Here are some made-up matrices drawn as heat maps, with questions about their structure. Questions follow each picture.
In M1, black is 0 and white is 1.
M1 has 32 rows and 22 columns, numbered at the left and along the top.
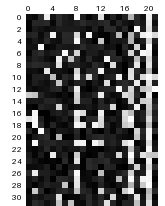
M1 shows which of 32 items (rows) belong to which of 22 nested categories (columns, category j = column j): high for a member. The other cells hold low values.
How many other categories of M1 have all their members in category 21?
2
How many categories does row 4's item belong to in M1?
4
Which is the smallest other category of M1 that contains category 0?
16
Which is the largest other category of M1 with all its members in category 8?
12
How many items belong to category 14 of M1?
3
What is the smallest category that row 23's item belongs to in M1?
4
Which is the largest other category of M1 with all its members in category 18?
5
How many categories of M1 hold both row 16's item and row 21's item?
7
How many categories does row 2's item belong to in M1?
2
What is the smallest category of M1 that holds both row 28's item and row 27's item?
19
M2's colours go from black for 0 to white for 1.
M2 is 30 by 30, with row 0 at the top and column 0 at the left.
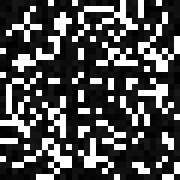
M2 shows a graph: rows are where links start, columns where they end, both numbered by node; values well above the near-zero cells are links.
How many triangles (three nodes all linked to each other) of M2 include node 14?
6
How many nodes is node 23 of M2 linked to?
11
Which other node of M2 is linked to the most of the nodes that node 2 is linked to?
node 22
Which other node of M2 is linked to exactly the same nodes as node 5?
node 16
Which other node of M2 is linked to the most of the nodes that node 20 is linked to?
node 4
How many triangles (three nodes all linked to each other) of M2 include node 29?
4
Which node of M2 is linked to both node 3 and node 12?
node 13
